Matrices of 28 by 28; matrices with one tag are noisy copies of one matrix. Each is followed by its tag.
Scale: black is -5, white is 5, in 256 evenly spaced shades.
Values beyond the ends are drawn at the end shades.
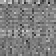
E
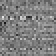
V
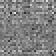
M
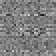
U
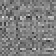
V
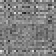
M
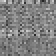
E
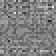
M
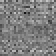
M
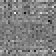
M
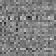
V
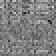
M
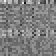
E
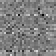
U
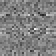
U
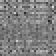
M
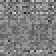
M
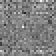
M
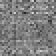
M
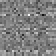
U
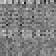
E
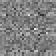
U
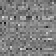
V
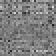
M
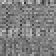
E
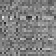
V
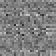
U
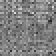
M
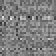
V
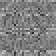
U
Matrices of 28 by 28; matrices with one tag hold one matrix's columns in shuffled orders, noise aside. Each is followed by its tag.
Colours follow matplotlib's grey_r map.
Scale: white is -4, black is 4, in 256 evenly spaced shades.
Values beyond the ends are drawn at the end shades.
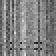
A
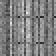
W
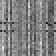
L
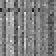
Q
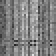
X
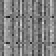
W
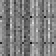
W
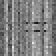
L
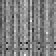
A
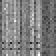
A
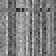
Q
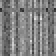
Q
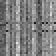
L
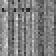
Q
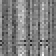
X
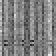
X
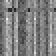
Q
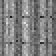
W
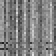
A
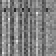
Q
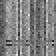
X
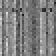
Q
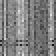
X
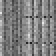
W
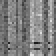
A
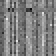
Q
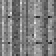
W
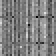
W
